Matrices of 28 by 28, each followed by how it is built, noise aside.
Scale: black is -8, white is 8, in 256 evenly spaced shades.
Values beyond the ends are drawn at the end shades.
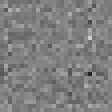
low rank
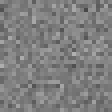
low rank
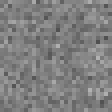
blocks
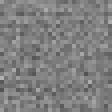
blocks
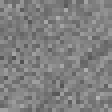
Hankel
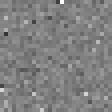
sparse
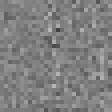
uneven columns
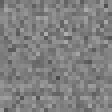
repeating columns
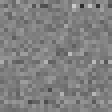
uneven rows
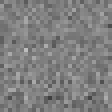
repeating columns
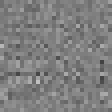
low rank
